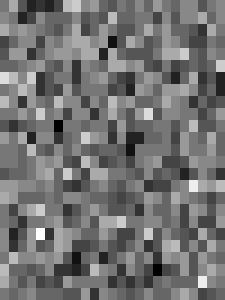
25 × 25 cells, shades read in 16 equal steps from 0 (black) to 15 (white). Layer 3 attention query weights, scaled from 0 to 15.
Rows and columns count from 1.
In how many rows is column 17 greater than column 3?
14
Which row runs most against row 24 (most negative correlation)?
10
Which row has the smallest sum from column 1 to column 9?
11
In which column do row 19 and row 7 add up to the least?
23
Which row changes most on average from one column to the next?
20
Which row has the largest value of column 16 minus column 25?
8
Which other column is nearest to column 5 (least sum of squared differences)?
17
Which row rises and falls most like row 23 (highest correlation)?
16
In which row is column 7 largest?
9
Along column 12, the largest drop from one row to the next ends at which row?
5
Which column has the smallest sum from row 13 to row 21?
15
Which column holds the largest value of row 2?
13
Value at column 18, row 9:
7
